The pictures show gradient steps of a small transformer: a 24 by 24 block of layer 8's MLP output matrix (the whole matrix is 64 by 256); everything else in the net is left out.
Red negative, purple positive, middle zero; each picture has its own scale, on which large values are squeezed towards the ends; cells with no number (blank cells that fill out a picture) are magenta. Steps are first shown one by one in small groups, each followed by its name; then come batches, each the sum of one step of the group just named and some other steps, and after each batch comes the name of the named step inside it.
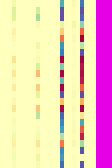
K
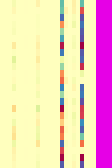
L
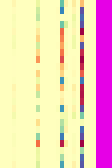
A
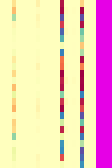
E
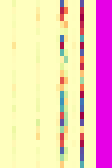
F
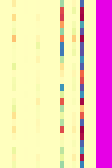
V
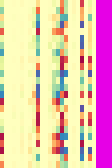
A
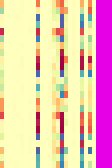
A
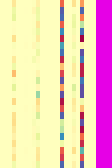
K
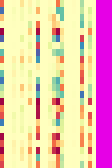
K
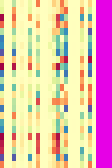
E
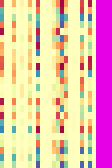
E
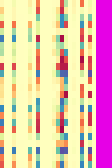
A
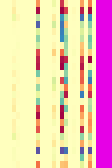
E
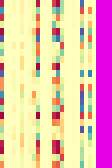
L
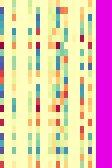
V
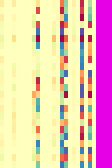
V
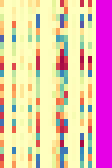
A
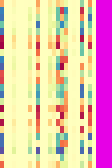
V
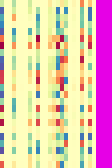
A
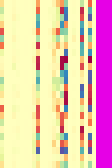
V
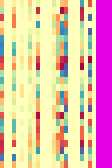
F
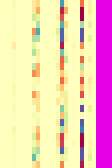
F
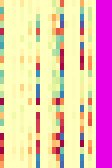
A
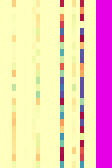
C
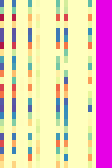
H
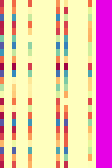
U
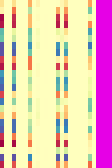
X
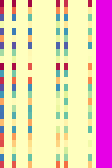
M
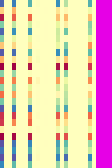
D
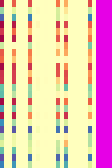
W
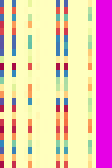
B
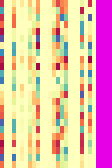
X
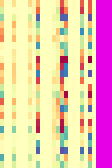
W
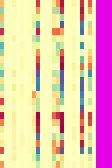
C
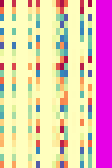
M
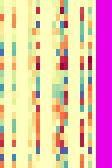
X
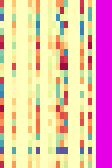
U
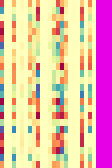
W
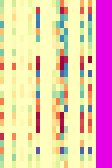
D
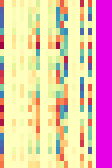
C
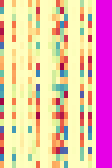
W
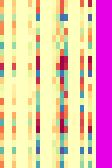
U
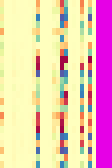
C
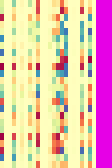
D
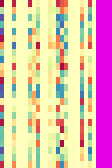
M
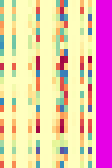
B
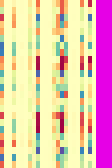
X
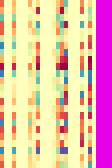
U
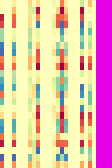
X
